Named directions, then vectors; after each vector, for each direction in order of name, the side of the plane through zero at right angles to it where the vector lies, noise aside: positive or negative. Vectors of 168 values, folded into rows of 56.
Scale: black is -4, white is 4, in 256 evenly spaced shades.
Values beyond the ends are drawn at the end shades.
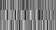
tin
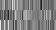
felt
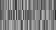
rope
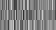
negative, positive, negative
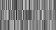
negative, positive, negative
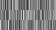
positive, negative, positive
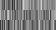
negative, negative, negative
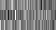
positive, positive, negative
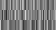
positive, negative, negative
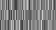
negative, positive, negative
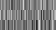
negative, negative, negative
